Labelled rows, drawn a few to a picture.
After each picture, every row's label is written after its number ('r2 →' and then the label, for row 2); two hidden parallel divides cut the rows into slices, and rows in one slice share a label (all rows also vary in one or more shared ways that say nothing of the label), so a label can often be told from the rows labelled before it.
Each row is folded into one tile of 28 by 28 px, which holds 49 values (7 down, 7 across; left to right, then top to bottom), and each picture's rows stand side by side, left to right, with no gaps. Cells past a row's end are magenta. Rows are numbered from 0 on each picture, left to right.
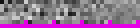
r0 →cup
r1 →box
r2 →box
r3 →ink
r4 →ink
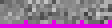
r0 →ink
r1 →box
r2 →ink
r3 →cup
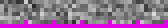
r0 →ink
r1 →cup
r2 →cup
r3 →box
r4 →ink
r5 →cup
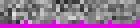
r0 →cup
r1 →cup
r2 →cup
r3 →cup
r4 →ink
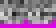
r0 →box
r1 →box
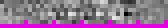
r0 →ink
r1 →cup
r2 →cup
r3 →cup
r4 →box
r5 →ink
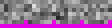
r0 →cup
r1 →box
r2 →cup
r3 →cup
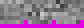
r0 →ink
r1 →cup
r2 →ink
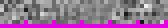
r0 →cup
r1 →cup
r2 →ink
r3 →ink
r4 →box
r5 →box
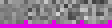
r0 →ink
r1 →ink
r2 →box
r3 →ink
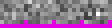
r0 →cup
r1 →ink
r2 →cup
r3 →cup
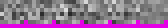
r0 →box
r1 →box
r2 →box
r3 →box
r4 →box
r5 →ink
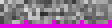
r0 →box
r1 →box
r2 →ink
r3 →ink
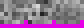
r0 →box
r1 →box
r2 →ink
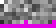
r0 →box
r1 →cup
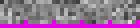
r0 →ink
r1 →ink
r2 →ink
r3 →ink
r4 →box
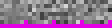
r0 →ink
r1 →box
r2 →ink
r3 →cup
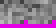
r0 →ink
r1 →ink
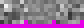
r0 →box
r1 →ink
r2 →box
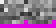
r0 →box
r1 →cup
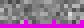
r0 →ink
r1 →ink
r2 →cup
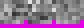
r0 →box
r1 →box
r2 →ink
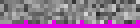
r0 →cup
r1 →ink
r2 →ink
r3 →box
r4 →cup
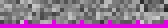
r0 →ink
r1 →box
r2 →cup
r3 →cup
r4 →cup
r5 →cup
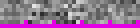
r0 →ink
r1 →box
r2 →cup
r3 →box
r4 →ink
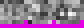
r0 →ink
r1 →box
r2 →cup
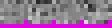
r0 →ink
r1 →ink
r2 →ink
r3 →cup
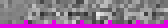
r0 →ink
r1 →box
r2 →box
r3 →cup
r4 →cup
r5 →box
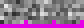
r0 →box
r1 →cup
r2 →cup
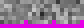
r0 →ink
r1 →box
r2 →ink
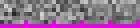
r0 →box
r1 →cup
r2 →cup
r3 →ink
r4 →ink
